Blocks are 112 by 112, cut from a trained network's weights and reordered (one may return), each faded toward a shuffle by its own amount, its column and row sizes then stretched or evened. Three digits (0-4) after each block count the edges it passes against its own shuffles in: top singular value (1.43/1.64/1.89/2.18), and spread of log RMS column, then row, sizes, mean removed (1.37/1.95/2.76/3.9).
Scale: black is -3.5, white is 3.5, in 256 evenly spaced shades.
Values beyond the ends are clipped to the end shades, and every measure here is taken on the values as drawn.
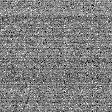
3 1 0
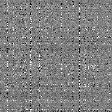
2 3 2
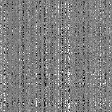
4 4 2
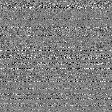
1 0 4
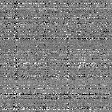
3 2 4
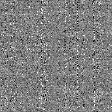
0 3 0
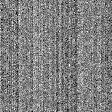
4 2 0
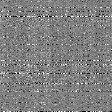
3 0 4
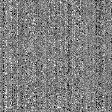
3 3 1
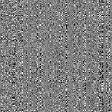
4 4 2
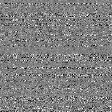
0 1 4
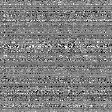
4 1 4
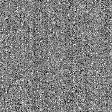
0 1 1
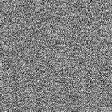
4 1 0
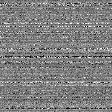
4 0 4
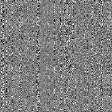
3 4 1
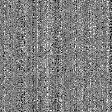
3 3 1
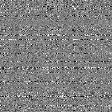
2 2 4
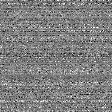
3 0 3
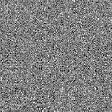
2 2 1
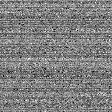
4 0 1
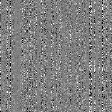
1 4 0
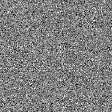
1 1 2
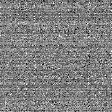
3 2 1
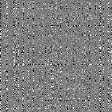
1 4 3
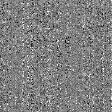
0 3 1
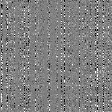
2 4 1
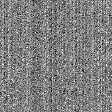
3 2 1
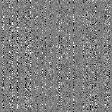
2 4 2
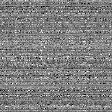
4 1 3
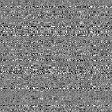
4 2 4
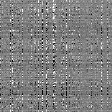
4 4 1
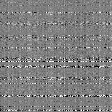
4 0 4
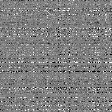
2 2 4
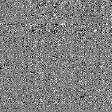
0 2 3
